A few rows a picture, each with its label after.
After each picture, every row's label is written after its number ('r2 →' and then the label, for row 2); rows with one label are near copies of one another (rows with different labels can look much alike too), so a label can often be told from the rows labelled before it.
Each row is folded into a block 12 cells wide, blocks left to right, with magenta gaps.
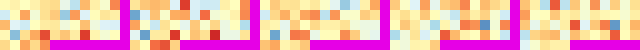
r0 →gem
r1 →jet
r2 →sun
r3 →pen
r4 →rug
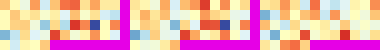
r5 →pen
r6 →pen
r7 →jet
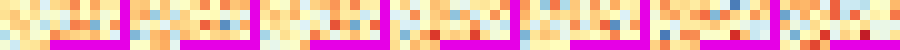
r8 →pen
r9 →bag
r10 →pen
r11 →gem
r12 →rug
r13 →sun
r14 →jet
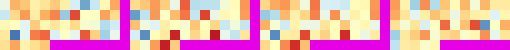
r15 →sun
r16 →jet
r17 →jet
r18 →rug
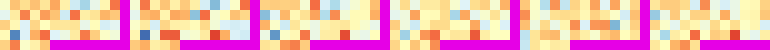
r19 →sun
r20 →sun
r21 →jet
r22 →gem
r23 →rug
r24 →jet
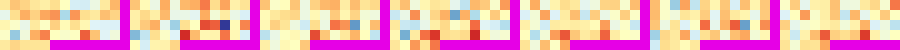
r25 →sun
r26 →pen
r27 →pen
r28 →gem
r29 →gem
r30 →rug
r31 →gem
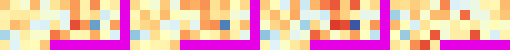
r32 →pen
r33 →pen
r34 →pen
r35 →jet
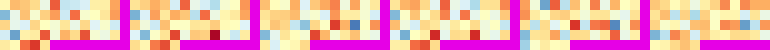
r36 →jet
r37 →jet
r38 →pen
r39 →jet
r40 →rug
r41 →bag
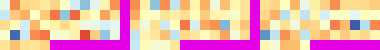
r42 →sun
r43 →rug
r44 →bag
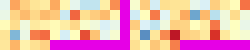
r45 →sun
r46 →gem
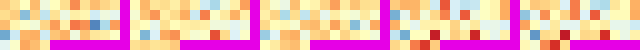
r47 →bag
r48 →sun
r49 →bag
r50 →jet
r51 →jet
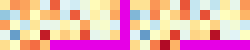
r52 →jet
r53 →jet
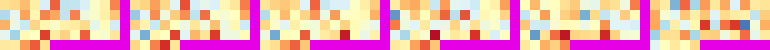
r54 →jet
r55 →jet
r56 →jet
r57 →jet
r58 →gem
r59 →rug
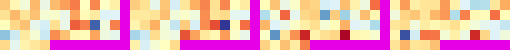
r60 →pen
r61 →pen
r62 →gem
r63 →sun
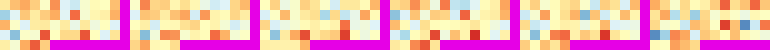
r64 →jet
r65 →sun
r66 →gem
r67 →jet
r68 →gem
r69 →bag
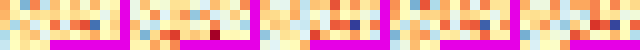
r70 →rug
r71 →gem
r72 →pen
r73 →rug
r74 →pen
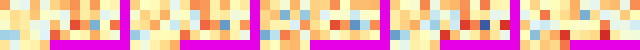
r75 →pen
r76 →pen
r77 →bag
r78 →pen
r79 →gem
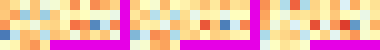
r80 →bag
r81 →bag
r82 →rug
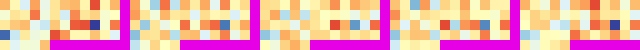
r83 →pen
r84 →rug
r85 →bag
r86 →rug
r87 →pen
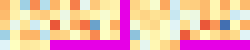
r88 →rug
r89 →pen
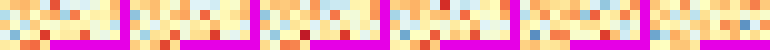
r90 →jet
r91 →jet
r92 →jet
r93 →jet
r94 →sun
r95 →bag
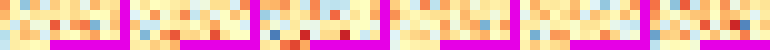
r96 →rug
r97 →gem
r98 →jet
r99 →rug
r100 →sun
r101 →rug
